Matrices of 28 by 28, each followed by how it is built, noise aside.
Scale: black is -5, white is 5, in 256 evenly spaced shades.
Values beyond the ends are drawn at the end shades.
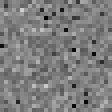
sparse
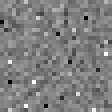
sparse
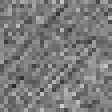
Hankel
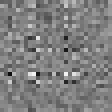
low rank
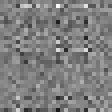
low rank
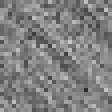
Toeplitz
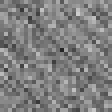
Toeplitz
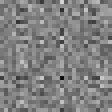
low rank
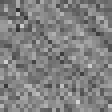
Toeplitz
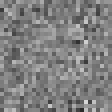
low rank
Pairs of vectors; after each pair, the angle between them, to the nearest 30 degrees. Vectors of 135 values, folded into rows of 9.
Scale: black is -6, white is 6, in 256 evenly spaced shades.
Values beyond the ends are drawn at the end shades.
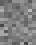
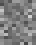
30 degrees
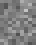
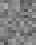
150 degrees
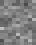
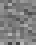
90 degrees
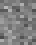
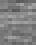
60 degrees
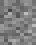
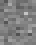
60 degrees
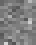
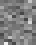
30 degrees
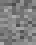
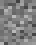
30 degrees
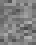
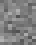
120 degrees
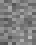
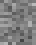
150 degrees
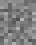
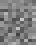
30 degrees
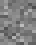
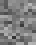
150 degrees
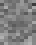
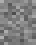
90 degrees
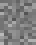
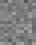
90 degrees
